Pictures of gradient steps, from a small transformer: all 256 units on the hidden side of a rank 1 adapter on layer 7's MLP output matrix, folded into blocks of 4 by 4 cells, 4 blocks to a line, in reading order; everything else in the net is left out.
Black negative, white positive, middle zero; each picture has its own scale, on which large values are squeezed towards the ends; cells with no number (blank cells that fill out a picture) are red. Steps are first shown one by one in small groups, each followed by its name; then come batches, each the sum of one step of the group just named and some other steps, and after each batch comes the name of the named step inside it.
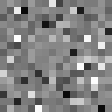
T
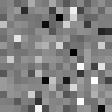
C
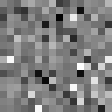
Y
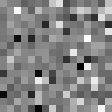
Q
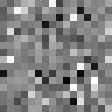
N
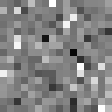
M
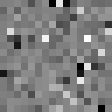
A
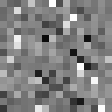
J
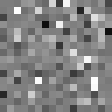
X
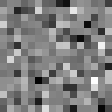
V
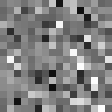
V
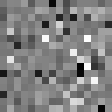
A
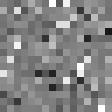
M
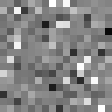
M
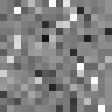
M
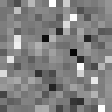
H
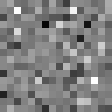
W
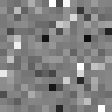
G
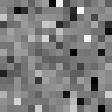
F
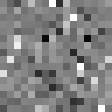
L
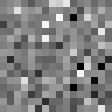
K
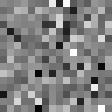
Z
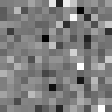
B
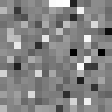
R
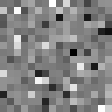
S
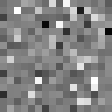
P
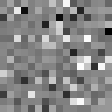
S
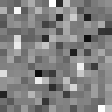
S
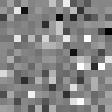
S
